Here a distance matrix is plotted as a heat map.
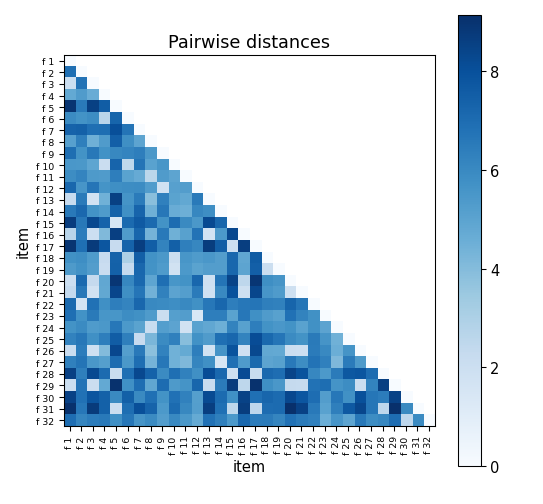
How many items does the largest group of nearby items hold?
8
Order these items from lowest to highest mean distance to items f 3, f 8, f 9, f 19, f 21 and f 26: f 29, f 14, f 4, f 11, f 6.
f 29, f 4, f 11, f 6, f 14
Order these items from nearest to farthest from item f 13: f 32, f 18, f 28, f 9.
f 18, f 9, f 32, f 28
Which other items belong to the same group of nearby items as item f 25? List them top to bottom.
f 7
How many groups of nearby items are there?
9
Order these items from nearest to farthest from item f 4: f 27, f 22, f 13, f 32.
f 13, f 27, f 22, f 32
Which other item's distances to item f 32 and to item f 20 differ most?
f 30
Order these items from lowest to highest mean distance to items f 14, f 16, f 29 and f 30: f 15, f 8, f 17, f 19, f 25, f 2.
f 8, f 19, f 25, f 2, f 15, f 17
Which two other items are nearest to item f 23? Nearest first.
f 12, f 9
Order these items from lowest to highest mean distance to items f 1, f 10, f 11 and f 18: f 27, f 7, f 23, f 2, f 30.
f 27, f 23, f 2, f 7, f 30
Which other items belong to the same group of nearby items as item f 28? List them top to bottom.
f 5, f 15, f 17, f 31
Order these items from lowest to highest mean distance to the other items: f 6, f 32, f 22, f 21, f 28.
f 21, f 6, f 32, f 22, f 28
